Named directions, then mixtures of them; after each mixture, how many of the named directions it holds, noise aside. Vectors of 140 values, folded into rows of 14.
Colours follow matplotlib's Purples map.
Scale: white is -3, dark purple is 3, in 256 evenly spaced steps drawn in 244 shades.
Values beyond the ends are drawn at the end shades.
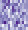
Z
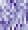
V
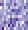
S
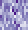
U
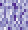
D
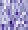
two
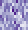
one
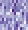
four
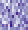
one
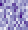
two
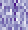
three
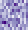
three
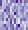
two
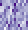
three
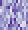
three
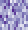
two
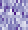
two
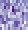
two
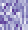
three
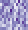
four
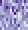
one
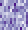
four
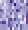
two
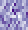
four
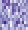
one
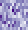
three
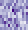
four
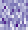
two
